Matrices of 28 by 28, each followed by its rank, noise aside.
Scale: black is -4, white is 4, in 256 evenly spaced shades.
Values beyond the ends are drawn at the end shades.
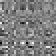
three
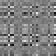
one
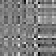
two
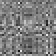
three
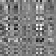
two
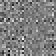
four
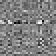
three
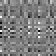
two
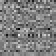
four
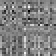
three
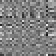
three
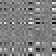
one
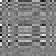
one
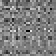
four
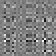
two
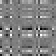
one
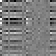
one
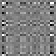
one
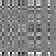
one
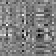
four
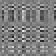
one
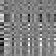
one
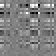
one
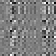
two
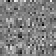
four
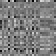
two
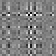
one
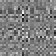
three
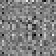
four
